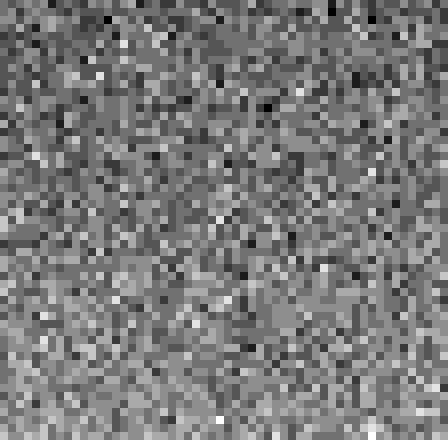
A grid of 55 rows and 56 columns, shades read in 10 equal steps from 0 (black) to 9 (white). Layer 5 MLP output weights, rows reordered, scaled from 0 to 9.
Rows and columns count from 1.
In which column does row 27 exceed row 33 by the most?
47
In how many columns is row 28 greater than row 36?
19
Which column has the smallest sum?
22
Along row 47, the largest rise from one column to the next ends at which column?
31
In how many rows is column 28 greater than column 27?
24
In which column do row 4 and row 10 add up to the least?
5
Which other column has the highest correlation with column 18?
33
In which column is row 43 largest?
6
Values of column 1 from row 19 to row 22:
5 2 4 6
